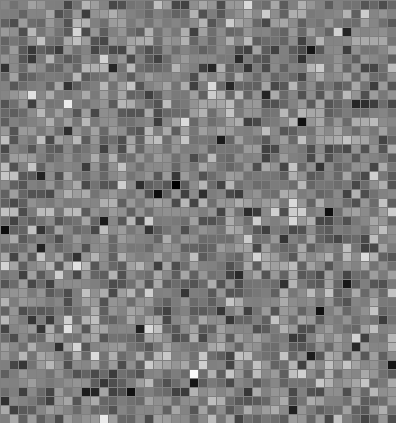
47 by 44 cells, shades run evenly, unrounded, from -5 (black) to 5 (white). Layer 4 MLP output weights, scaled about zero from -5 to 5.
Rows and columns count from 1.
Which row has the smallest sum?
6
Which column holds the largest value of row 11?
4
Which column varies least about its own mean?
38
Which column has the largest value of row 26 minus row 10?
26
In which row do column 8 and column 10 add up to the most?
36
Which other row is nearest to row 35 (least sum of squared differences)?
34
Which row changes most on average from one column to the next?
40
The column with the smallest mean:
3
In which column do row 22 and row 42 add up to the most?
22
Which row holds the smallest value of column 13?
8
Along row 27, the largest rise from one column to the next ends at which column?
42
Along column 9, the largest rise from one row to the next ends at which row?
30
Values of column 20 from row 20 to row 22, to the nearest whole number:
-3 -5 1
